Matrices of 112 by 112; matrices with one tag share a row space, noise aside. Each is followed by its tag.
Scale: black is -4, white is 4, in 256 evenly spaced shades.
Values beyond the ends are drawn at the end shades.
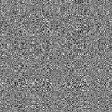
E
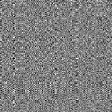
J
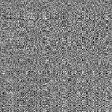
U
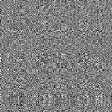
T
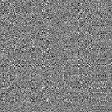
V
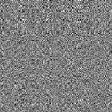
E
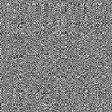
T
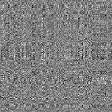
V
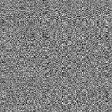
U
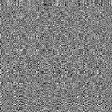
T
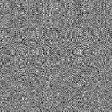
E
